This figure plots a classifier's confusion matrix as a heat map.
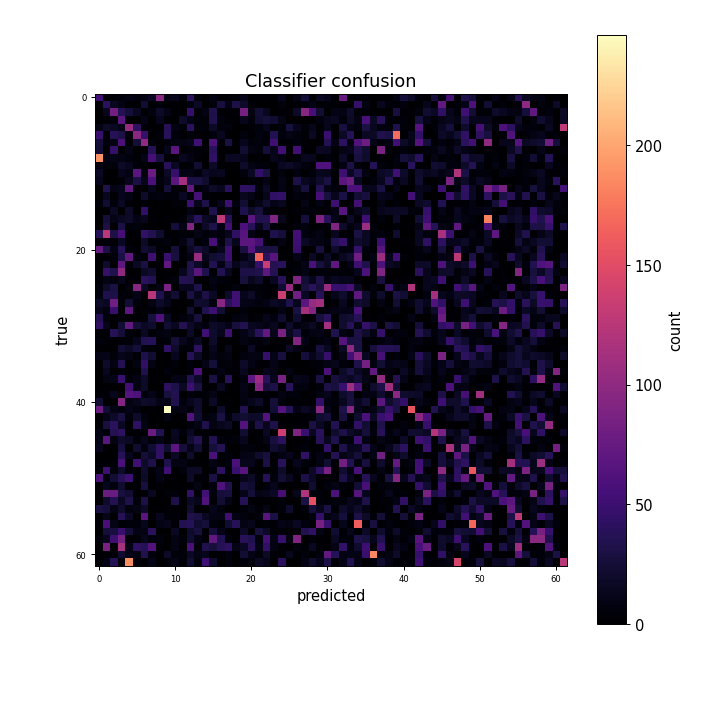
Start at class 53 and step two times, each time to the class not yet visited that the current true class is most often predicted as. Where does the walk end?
27
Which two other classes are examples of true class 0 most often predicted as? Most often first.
8, 32
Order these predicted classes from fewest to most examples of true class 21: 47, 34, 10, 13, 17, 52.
52, 10, 17, 34, 13, 47
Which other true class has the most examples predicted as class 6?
55
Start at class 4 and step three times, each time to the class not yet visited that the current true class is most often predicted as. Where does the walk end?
37
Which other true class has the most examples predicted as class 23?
16
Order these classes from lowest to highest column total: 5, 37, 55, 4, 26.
5, 26, 4, 55, 37
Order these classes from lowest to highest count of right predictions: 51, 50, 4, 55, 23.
23, 51, 50, 4, 55
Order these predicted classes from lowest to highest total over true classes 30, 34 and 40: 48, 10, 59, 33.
59, 10, 33, 48
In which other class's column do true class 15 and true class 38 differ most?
33
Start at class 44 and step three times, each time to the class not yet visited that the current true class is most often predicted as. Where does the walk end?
7
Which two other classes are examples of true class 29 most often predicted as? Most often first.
45, 8
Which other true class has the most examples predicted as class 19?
2
